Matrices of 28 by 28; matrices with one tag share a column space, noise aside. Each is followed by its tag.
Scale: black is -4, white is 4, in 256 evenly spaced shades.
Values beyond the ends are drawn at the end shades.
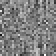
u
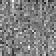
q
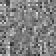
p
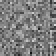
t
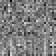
p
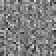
q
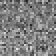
q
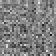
u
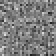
p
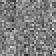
q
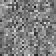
p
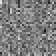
u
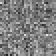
u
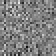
u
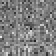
t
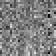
t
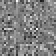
q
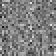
t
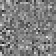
q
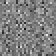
u
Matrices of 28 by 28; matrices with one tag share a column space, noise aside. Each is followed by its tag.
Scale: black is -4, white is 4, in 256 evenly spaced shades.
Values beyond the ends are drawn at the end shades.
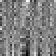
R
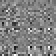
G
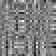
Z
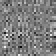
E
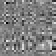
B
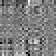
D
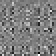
G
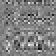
B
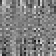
D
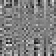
D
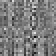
R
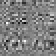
B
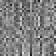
R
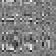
B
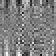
D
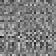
E
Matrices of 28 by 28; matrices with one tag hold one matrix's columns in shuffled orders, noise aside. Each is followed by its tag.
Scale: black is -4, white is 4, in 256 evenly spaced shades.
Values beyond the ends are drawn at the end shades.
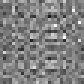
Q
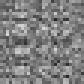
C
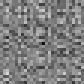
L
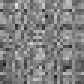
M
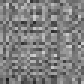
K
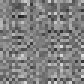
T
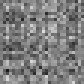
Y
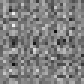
C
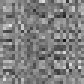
Q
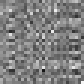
Q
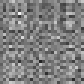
T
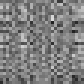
K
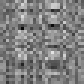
M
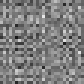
L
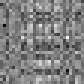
Y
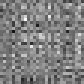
K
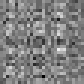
C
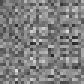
L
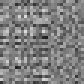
L
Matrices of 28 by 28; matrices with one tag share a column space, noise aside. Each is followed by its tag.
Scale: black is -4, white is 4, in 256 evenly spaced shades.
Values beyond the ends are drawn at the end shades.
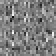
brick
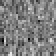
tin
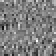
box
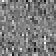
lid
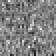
box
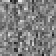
lid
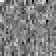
tin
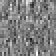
tin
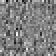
lid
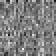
lid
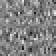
brick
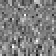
box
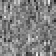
tin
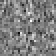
brick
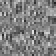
brick
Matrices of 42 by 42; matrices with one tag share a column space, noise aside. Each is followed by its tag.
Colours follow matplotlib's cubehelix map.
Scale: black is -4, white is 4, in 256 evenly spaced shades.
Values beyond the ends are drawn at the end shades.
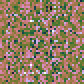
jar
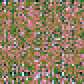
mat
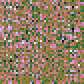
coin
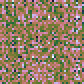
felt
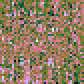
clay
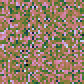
coin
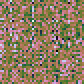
coin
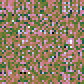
jar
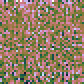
mat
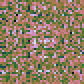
jar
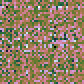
coin
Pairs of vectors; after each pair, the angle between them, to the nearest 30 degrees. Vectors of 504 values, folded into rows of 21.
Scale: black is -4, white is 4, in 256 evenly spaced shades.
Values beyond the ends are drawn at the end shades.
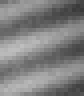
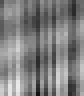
60 degrees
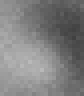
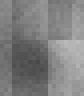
150 degrees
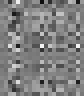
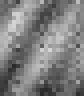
120 degrees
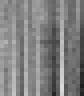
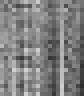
30 degrees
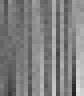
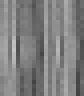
120 degrees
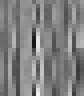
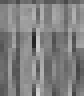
30 degrees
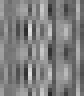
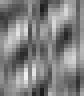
120 degrees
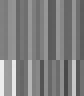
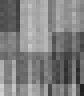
60 degrees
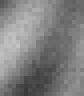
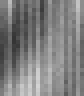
150 degrees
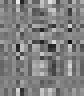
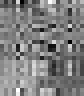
30 degrees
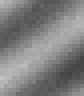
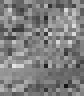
60 degrees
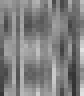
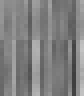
60 degrees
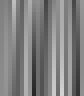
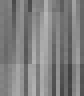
150 degrees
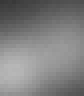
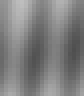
120 degrees
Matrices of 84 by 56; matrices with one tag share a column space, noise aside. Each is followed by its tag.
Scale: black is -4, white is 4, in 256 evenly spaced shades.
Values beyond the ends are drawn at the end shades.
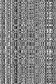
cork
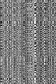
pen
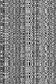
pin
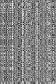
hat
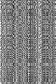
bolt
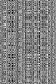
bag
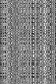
pin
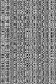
bag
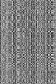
bag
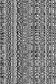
pin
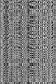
bolt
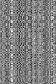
bag
